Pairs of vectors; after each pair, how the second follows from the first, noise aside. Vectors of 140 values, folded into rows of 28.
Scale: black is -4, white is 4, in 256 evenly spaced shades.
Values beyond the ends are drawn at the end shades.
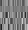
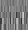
wrapped around, negated, partly zeroed.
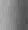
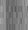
wrapped around, negated, shrunk.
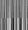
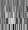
sign-scrambled.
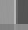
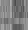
wrapped around, shrunk.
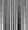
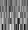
sign-scrambled.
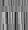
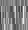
wrapped around, negated.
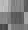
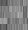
wrapped around, negated, shrunk.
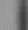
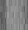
wrapped around, shrunk.
